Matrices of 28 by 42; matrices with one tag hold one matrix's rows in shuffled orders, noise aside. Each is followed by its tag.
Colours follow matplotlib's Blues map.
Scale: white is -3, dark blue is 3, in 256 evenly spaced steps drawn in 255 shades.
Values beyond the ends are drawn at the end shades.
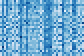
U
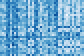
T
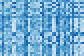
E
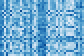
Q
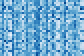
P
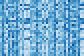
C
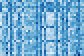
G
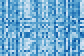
C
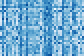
U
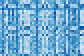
C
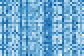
U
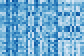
T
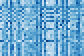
G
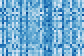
U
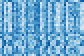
P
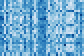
Q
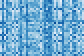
U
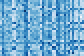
E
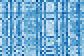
G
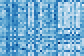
T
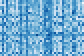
U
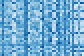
E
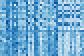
T
